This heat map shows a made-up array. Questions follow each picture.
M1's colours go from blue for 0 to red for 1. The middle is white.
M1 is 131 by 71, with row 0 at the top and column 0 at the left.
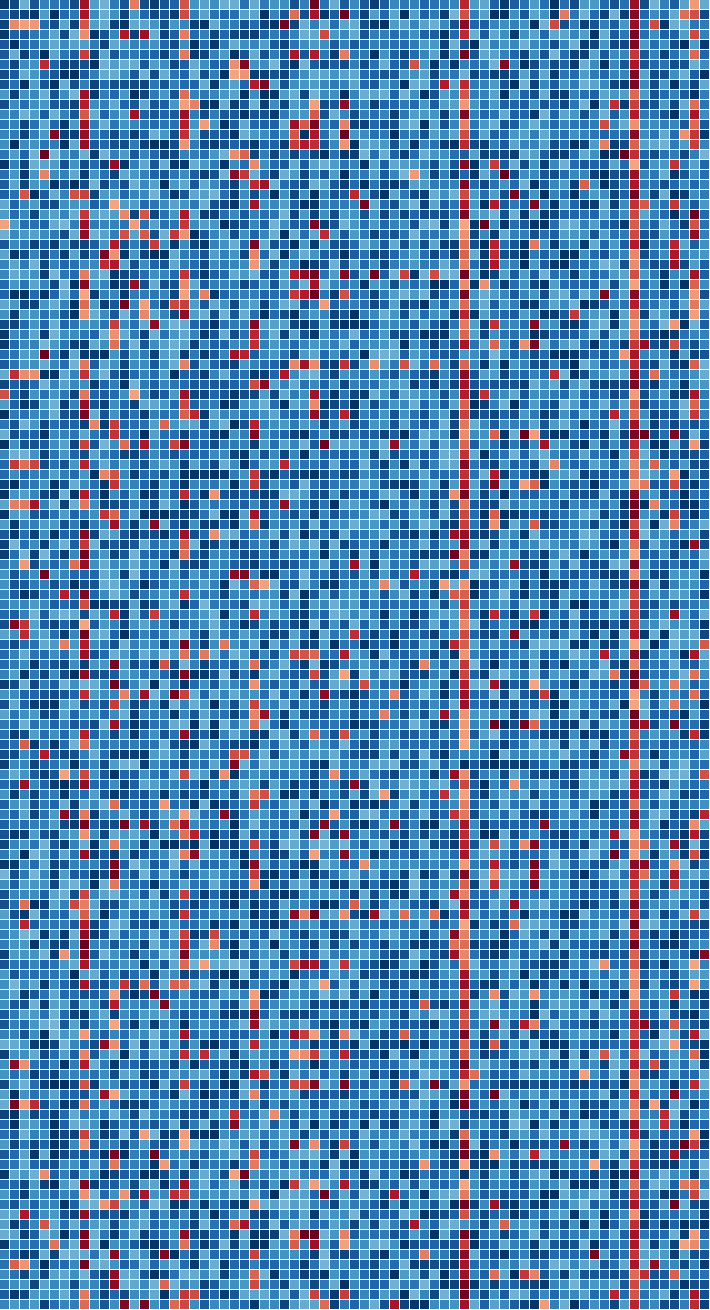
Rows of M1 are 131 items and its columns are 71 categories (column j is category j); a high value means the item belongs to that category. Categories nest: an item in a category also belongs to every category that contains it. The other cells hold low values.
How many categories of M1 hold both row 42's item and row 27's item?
2
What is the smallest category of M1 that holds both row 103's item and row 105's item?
30
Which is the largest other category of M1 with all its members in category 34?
29
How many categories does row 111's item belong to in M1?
4
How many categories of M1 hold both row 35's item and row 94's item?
1
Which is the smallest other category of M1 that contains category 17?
32
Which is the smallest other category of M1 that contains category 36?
64
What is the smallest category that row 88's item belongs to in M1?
53
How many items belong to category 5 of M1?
2
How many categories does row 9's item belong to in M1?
4
